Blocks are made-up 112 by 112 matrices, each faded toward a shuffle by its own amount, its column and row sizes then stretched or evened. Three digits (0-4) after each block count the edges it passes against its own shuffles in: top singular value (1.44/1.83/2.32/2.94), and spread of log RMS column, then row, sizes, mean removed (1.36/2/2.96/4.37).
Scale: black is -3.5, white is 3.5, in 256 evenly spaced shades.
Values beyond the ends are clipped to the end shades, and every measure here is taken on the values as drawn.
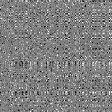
4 2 2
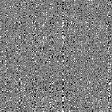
3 3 2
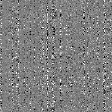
2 3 2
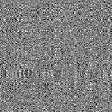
4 1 2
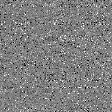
1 2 2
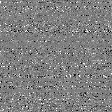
1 0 3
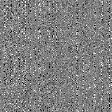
2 3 0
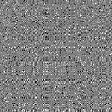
4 2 2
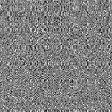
4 2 1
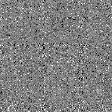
1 2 2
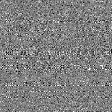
3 1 3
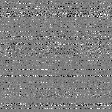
0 1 4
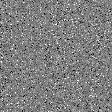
0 1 0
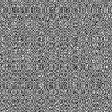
4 1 0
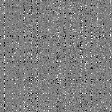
2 3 2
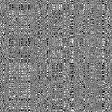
4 3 1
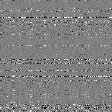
3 1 4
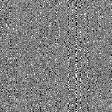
3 3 0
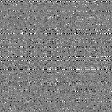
4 1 3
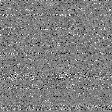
2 0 3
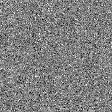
1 0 1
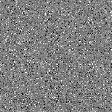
2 1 1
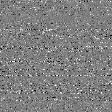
0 0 3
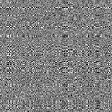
4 2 3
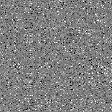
2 1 2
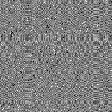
4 0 0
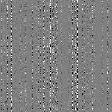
3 4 1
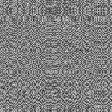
4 2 0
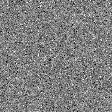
0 1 0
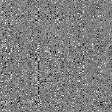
2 3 2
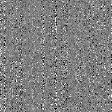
0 3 1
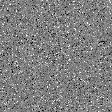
0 1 0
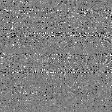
2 1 3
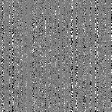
0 4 1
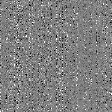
2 3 0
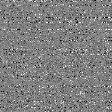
0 1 3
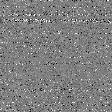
0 0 3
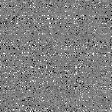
2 2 3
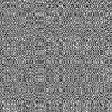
4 1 1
